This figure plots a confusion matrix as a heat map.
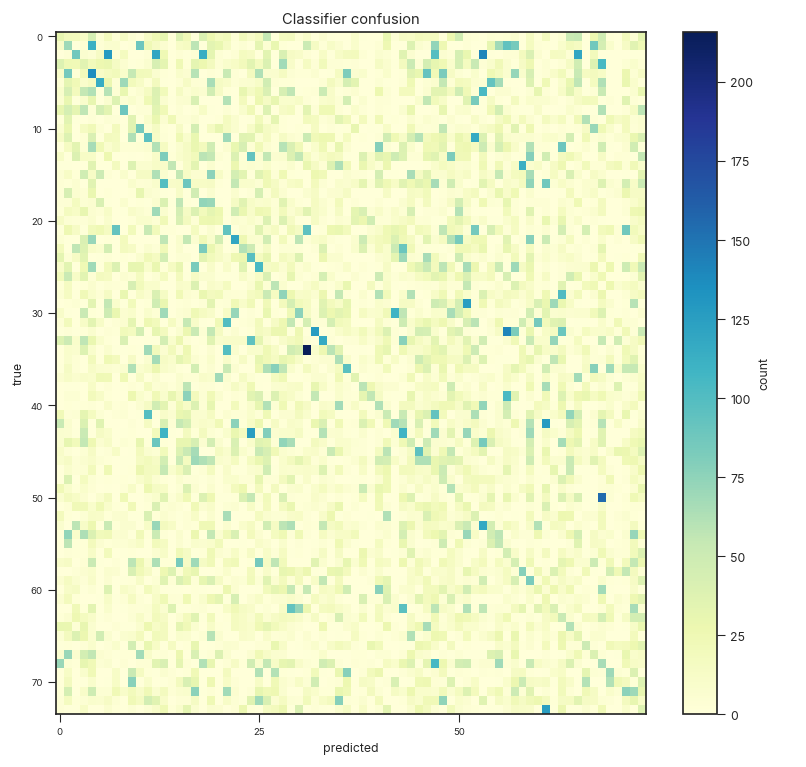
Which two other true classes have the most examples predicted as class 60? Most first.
31, 53
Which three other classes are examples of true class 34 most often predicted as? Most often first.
31, 21, 11
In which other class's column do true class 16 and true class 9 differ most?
13
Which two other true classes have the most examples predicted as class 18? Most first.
2, 23
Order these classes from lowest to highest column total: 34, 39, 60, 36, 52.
39, 60, 34, 36, 52
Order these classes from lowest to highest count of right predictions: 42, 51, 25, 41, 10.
51, 41, 42, 10, 25
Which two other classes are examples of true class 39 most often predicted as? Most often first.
56, 16
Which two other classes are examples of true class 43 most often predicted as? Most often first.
24, 13
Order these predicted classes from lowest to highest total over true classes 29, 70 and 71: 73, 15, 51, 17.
15, 73, 17, 51
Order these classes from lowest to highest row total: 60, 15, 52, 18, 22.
52, 18, 60, 15, 22
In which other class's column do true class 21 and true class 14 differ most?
58
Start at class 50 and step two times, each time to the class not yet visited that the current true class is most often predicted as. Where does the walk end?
47
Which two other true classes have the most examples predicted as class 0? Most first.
68, 42
